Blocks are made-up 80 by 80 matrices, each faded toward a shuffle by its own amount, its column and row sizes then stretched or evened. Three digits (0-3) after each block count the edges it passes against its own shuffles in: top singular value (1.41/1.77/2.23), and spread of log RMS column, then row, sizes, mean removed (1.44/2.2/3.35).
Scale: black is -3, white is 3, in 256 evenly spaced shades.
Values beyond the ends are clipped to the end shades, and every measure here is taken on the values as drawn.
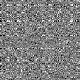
3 0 2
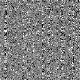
2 2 0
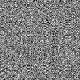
3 0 1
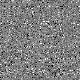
0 1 2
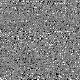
0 0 2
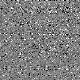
2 1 2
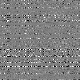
3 1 3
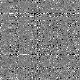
2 2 2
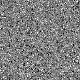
0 1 0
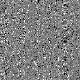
2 2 0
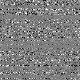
0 0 3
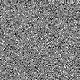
2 0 0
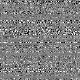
0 1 3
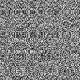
3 1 0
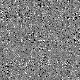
0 1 1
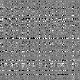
3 2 3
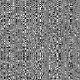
3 3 1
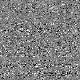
1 0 2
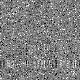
2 1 0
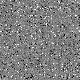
0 0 1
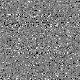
1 0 2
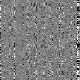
3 3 0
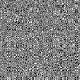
3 1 1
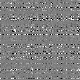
3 2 3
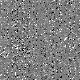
0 2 0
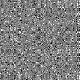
3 1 0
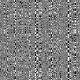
3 3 0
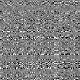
3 0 3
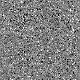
0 1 1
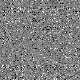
0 1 2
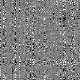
2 3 1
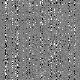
1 3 1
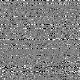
1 1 3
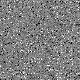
1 0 1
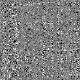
0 2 1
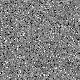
0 0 0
